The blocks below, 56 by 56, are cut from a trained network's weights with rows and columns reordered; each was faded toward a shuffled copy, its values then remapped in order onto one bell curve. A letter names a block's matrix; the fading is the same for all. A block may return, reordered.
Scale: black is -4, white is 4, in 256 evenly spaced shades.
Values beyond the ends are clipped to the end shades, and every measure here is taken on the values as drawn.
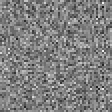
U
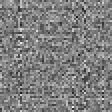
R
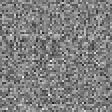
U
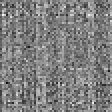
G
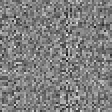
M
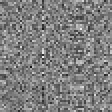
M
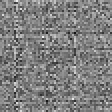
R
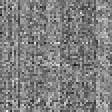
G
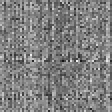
G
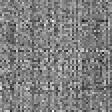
G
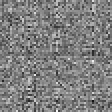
R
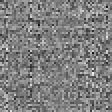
R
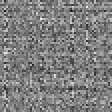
R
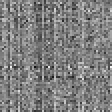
G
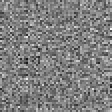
U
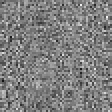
M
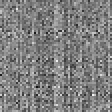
G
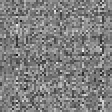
R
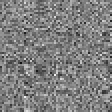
U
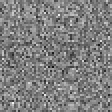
M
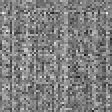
G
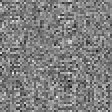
M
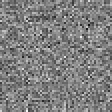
U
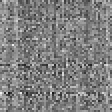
G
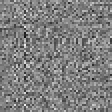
M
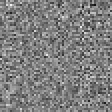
M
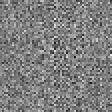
M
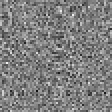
U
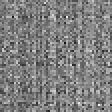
G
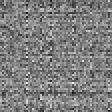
R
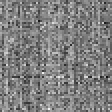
G
